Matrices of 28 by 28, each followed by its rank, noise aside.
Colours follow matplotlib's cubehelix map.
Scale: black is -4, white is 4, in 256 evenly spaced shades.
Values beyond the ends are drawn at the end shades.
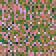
seven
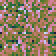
five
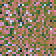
four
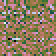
four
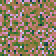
seven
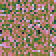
five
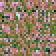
seven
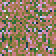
five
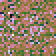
six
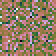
five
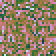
seven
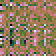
three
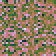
six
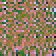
three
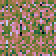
four
